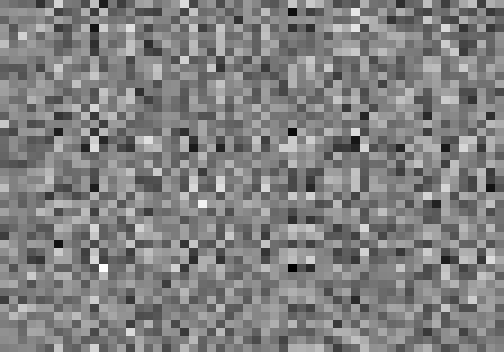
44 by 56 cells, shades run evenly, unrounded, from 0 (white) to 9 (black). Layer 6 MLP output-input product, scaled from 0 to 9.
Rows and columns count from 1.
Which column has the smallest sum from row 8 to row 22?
49
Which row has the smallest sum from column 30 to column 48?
25
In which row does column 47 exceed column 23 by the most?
26
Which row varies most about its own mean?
19
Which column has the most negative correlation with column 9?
37
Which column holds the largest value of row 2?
33
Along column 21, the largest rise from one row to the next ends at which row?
2
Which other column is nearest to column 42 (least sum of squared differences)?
39
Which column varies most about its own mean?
11
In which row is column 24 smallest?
9
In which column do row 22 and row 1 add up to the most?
45
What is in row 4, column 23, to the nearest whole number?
7
